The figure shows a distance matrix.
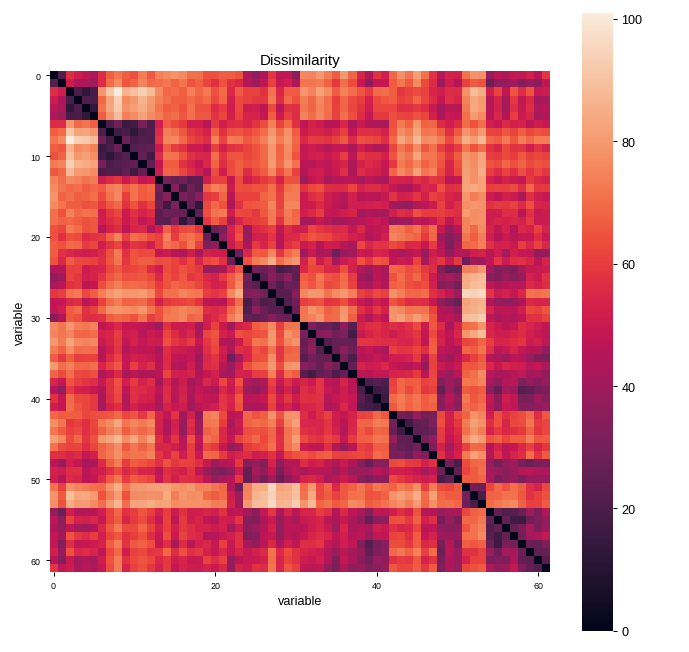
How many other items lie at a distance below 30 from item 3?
3
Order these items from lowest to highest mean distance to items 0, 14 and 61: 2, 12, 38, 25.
38, 25, 2, 12
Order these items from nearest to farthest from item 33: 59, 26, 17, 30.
59, 17, 26, 30
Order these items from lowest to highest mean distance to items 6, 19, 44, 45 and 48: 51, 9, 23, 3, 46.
46, 9, 23, 3, 51
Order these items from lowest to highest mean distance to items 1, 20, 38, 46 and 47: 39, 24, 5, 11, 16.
39, 24, 5, 16, 11
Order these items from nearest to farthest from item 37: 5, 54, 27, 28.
54, 28, 5, 27
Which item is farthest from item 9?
2
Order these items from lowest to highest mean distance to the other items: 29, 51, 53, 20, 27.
20, 29, 27, 51, 53
